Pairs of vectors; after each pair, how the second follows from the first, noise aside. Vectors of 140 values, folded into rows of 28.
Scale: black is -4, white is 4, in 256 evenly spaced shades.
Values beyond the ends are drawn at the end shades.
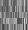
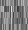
wrapped around.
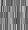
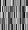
negated, scaled up.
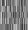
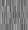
shrunk.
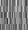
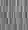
shrunk.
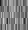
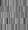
shrunk.
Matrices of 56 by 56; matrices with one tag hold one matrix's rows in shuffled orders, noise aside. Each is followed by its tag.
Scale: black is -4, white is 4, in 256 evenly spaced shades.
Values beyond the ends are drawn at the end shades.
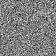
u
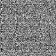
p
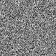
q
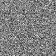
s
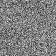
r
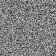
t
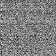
p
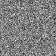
s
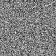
s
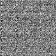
p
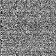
p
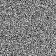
r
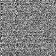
p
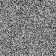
t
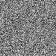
q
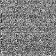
p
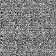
p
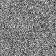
s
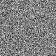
q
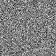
u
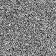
r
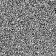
q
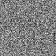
s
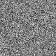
q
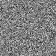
t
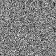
s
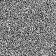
r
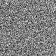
r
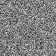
r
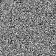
t
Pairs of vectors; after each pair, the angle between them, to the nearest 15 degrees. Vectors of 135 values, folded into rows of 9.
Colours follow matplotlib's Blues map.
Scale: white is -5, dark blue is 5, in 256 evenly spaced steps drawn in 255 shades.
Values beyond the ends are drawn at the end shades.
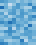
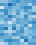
165 degrees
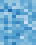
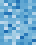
135 degrees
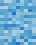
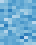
75 degrees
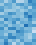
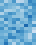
15 degrees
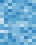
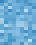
30 degrees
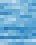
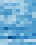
30 degrees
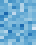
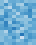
75 degrees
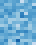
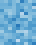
150 degrees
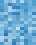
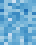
45 degrees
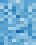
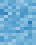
60 degrees
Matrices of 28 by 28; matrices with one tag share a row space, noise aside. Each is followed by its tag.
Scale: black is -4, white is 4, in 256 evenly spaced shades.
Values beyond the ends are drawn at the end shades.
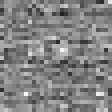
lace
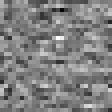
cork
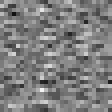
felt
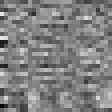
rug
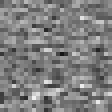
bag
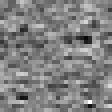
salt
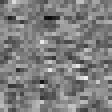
felt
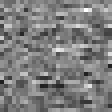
cork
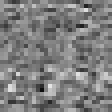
felt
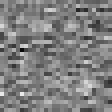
salt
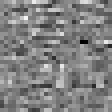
bag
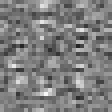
felt
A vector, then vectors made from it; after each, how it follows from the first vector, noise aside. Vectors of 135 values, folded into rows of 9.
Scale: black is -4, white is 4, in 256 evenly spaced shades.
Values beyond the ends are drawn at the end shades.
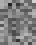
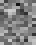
reversed.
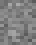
negated, shrunk.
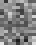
reversed.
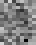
reversed.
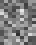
reversed, negated.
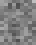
shrunk.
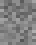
wrapped around, negated, shrunk.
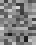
reversed.
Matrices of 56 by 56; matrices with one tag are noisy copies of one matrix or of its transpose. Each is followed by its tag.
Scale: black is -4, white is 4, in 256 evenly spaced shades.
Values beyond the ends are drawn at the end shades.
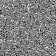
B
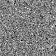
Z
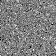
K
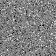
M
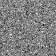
M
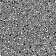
K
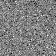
B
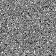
Z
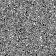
M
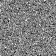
K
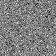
B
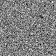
Z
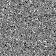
M
